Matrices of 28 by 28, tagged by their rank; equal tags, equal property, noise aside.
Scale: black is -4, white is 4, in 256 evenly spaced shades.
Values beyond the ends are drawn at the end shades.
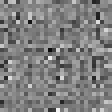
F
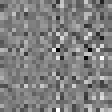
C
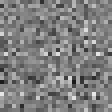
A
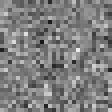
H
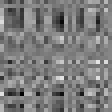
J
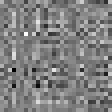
F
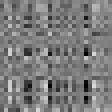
J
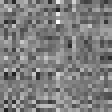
C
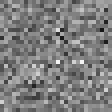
A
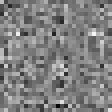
A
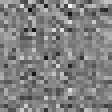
F
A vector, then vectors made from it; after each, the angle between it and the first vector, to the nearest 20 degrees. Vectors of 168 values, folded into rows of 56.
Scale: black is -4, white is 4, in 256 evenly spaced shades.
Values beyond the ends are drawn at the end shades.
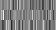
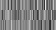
80 degrees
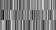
160 degrees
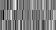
140 degrees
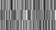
100 degrees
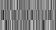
140 degrees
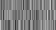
120 degrees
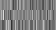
20 degrees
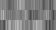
60 degrees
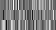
140 degrees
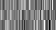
80 degrees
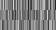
100 degrees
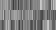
60 degrees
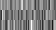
100 degrees
